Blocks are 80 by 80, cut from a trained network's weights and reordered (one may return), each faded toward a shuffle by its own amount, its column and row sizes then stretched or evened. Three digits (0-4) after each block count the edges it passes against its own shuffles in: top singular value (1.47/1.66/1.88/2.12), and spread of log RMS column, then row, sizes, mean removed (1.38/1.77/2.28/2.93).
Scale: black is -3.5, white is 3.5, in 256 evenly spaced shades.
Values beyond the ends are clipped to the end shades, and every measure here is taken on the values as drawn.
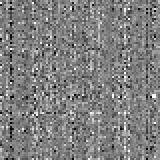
3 4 2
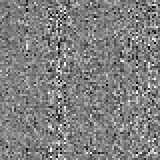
3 4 0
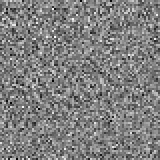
2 1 1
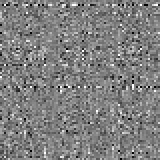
2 3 3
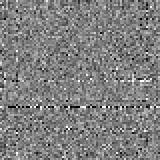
4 1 3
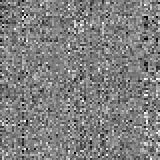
2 4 1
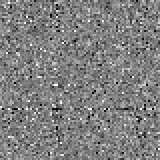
0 1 2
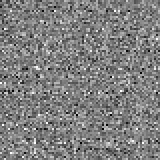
0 0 3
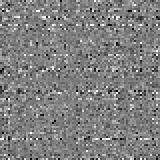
0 2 4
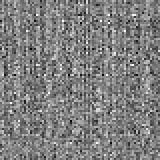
3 1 2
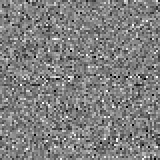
0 0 2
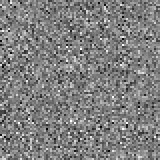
1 3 1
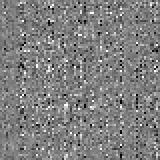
0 4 2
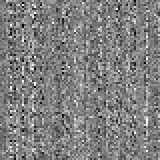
2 4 0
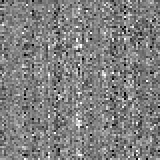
2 4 1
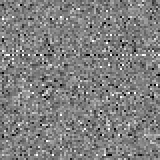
0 1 3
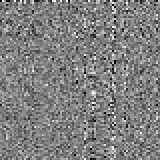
3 3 1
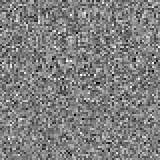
2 0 1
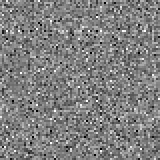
0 1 0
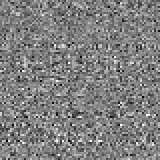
3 1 4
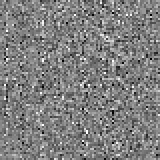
1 3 1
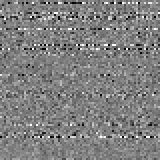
2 0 4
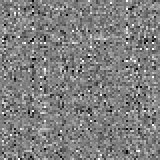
1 3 2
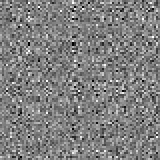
4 4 3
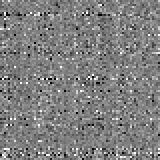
0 2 4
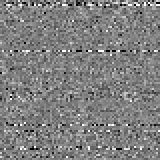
2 0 4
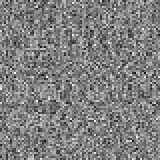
3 0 1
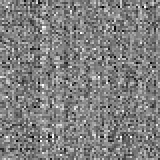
2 1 3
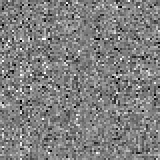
0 3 1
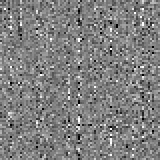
1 4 1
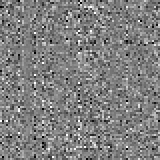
1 4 2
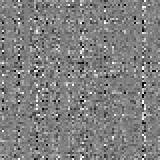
1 4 3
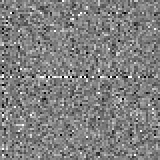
2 2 2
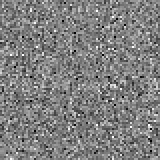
0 2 0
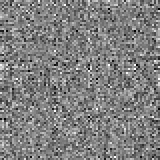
2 2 2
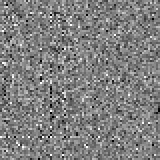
1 2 0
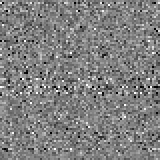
0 0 3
